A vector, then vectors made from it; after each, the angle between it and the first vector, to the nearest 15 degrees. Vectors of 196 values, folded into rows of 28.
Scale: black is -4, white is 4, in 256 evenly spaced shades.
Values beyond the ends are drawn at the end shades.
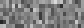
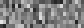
165 degrees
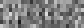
60 degrees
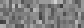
15 degrees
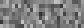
30 degrees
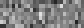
165 degrees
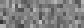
30 degrees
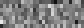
150 degrees
